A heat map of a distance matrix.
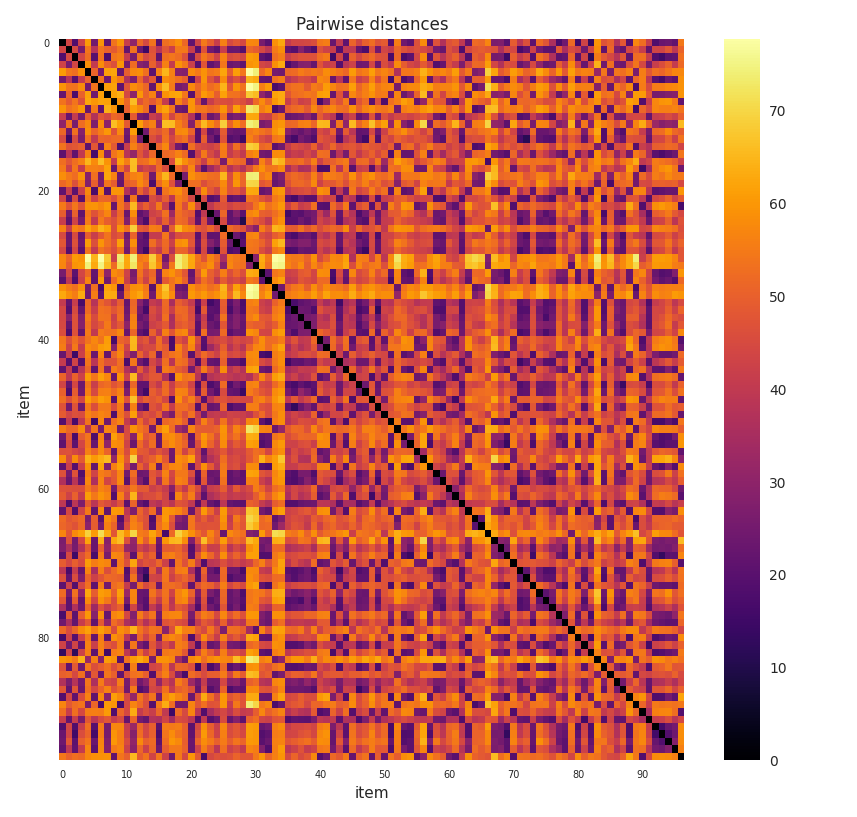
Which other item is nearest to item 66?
16
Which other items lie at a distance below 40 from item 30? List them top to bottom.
16, 25, 29, 66, 79
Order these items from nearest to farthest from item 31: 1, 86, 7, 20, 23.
20, 7, 86, 1, 23
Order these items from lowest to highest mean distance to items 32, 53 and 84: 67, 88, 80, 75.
80, 88, 67, 75
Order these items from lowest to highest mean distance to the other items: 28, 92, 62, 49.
62, 28, 49, 92
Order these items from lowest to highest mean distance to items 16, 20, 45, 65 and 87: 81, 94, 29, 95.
81, 95, 94, 29
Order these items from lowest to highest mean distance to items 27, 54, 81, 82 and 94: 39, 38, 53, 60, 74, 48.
53, 39, 38, 74, 60, 48
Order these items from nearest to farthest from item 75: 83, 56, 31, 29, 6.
56, 31, 29, 6, 83
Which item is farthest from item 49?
83
